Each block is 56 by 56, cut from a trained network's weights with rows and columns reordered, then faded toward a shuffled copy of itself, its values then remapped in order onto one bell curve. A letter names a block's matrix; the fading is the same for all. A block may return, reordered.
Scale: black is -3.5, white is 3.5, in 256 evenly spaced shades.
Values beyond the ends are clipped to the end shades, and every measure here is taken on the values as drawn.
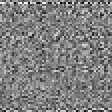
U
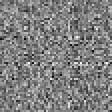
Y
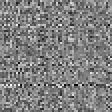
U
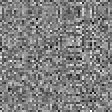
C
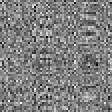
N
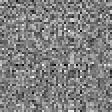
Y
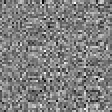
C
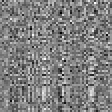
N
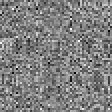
N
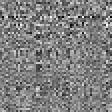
U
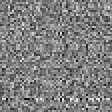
Y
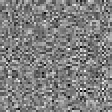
N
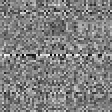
U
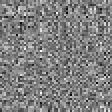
C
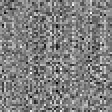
N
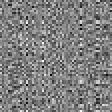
C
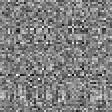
Y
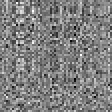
N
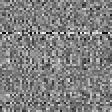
U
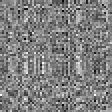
N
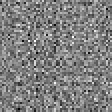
N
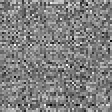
Y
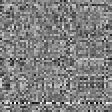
U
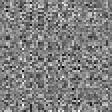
C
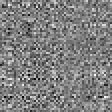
Y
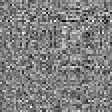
Y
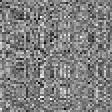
N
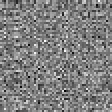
N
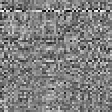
U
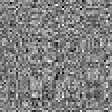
N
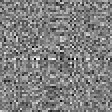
Y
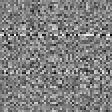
U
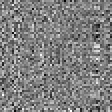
N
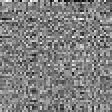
U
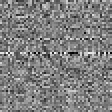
U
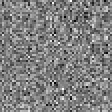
N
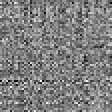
Y
